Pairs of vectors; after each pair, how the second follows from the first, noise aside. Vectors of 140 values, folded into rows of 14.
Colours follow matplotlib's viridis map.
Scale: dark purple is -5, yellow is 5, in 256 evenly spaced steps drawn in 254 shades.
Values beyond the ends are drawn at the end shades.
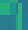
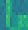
reversed.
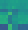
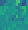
reversed, partly zeroed.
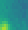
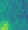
copied.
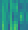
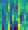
negated, scaled up.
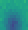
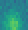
negated.
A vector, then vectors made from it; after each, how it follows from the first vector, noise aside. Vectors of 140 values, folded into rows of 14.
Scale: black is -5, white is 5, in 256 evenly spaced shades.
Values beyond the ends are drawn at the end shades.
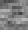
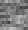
wrapped around.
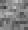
wrapped around.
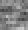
reversed, negated.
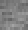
wrapped around, shrunk.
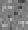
wrapped around, negated, partly zeroed.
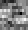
scaled up.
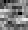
scaled up.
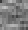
wrapped around.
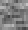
wrapped around.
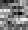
scaled up.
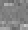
wrapped around, negated, partly zeroed.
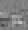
wrapped around, negated, partly zeroed.
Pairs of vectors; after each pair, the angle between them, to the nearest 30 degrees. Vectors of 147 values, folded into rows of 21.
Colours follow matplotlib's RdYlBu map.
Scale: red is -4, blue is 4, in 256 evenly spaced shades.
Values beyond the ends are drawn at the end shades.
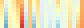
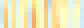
120 degrees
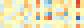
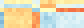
90 degrees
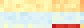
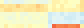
30 degrees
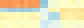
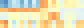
150 degrees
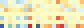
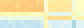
90 degrees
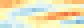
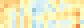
60 degrees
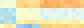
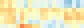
150 degrees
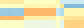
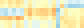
30 degrees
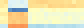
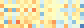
90 degrees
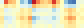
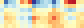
150 degrees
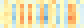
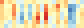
150 degrees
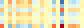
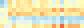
60 degrees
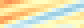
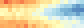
60 degrees
